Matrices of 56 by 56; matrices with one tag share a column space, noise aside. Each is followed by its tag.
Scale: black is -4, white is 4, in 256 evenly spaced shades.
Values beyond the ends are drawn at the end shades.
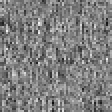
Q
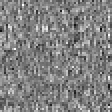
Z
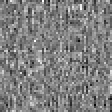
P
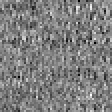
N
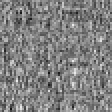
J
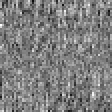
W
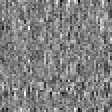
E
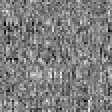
Q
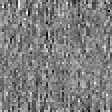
W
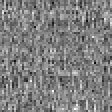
J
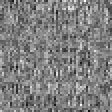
P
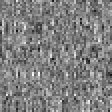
Q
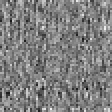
E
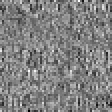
P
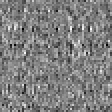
Z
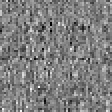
Q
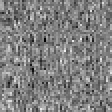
J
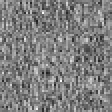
J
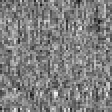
E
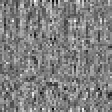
E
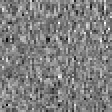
N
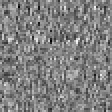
N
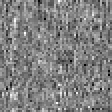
E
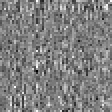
P
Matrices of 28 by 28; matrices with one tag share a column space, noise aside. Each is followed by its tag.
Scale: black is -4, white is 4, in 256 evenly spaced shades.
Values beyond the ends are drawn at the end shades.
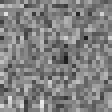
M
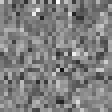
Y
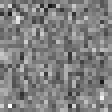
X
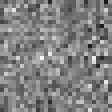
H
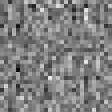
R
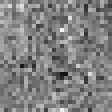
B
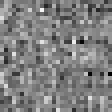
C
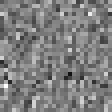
M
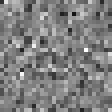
Y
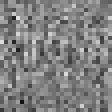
C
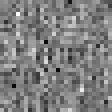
C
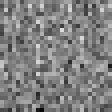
B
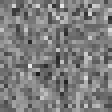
X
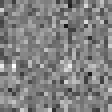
B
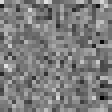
R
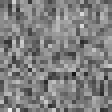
Y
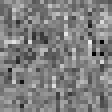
C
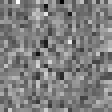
Y
